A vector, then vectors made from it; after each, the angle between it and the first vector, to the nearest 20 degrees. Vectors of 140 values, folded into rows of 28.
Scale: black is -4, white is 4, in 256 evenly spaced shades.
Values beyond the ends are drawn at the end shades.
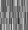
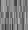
160 degrees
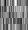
80 degrees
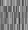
100 degrees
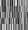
40 degrees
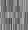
40 degrees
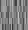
160 degrees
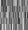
20 degrees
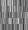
140 degrees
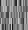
160 degrees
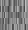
100 degrees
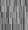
140 degrees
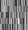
160 degrees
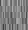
120 degrees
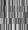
60 degrees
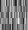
160 degrees
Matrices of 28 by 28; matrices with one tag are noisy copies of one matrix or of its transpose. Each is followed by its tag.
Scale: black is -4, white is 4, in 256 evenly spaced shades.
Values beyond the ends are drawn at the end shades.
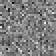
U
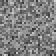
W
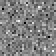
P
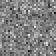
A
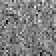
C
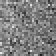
C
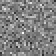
P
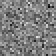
A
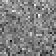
C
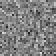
W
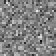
P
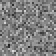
P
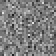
P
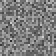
U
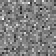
A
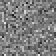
P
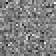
A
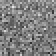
C
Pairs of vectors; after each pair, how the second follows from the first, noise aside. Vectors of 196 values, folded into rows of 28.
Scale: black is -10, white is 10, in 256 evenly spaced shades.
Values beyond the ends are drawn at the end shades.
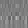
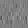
negated, partly zeroed.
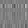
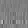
reversed, partly zeroed.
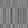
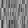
wrapped around, scaled up.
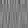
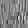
wrapped around, scaled up.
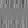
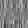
reversed, scaled up.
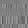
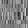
wrapped around, scaled up.
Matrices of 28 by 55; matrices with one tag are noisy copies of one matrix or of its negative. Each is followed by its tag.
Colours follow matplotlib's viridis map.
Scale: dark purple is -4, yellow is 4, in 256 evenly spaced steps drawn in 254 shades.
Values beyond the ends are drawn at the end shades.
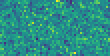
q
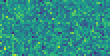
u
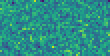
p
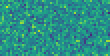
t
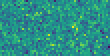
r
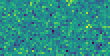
q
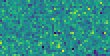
u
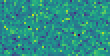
u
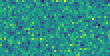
p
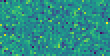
u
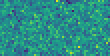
q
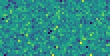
t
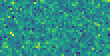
p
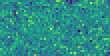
q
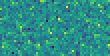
p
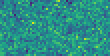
q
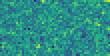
p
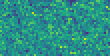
q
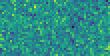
r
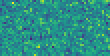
p
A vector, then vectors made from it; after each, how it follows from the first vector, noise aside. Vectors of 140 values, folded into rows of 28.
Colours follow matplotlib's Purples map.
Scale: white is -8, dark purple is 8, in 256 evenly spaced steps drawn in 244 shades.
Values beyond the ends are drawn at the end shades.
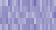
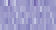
partly zeroed.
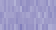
reversed, shrunk.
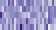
reversed, scaled up.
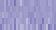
reversed, negated, partly zeroed.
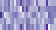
reversed, scaled up.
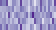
negated, scaled up.
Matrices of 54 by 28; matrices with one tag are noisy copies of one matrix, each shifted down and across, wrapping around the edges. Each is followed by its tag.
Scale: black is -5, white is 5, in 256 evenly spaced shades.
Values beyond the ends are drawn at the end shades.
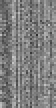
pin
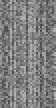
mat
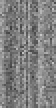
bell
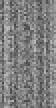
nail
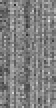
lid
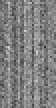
nail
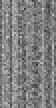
nail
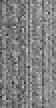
mat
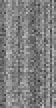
bell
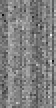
bell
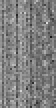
mat
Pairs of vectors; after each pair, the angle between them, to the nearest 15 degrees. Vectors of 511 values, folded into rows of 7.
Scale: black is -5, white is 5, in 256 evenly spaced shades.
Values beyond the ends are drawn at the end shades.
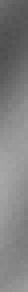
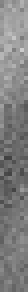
150 degrees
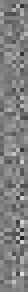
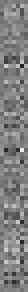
135 degrees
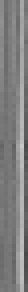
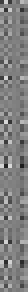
105 degrees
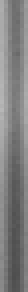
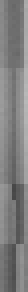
45 degrees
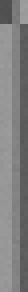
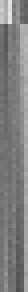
135 degrees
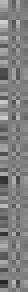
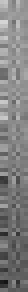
45 degrees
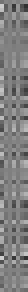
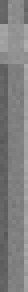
90 degrees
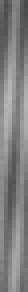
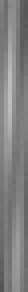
45 degrees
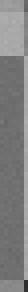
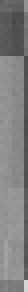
165 degrees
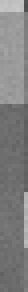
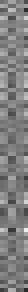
75 degrees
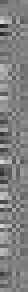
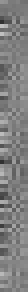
165 degrees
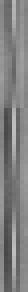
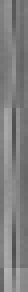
165 degrees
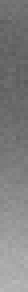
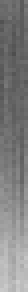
15 degrees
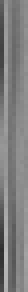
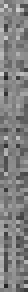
120 degrees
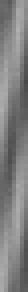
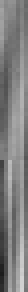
120 degrees
